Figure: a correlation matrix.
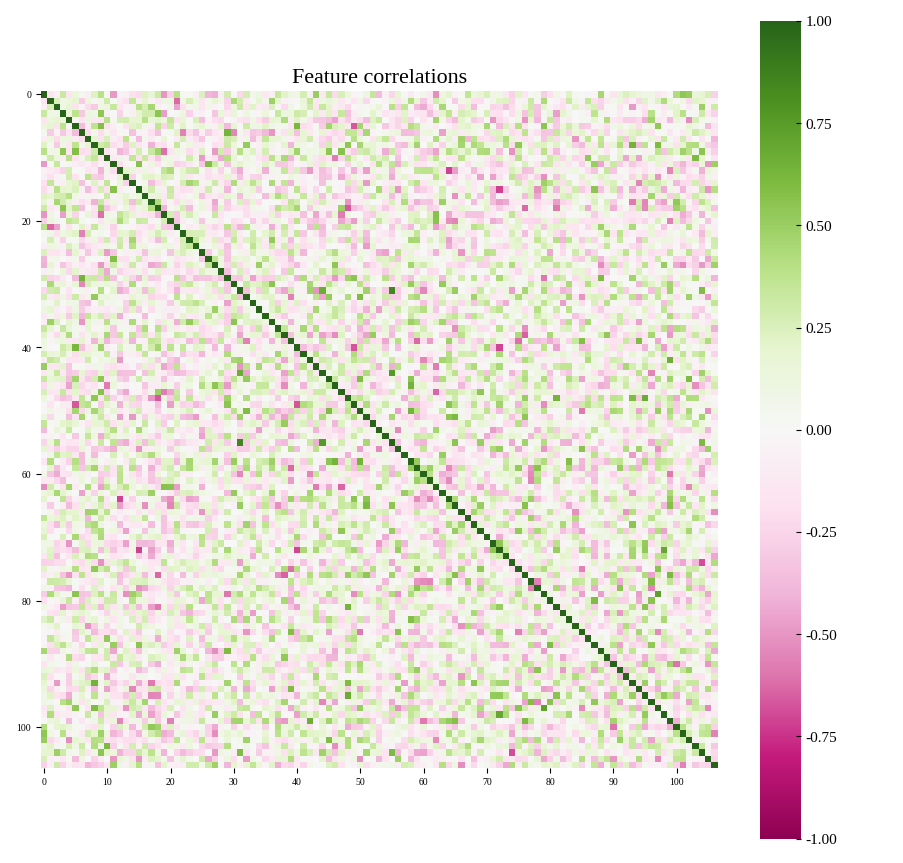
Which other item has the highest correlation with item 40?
5
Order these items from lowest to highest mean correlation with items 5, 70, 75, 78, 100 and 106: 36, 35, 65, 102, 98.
98, 65, 35, 36, 102
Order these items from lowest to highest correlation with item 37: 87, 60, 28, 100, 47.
87, 28, 47, 60, 100
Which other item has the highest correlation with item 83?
58
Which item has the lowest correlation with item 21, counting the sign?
1
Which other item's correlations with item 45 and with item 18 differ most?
76
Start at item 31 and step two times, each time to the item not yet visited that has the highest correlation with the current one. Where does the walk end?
44
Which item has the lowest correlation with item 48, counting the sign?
18
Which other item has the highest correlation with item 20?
62
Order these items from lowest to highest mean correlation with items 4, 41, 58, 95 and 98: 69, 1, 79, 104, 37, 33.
69, 33, 104, 79, 37, 1
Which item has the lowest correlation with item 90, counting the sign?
100
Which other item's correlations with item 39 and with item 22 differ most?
59
